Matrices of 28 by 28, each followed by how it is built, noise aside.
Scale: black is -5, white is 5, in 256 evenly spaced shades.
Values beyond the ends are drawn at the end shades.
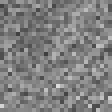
Hankel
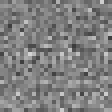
repeating columns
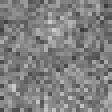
smooth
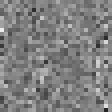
uneven columns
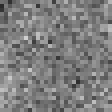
smooth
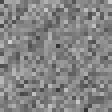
Hankel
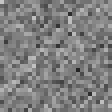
Hankel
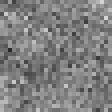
smooth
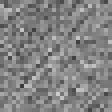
Hankel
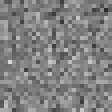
repeating columns
